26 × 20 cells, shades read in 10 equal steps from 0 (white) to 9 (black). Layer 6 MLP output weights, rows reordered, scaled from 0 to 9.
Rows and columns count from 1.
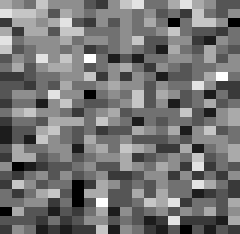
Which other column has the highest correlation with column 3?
2
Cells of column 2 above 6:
5
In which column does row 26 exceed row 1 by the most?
16
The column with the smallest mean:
6
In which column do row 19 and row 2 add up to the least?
17
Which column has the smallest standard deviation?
13
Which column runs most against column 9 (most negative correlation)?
7
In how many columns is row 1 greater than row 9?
4
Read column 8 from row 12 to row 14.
6 5 5
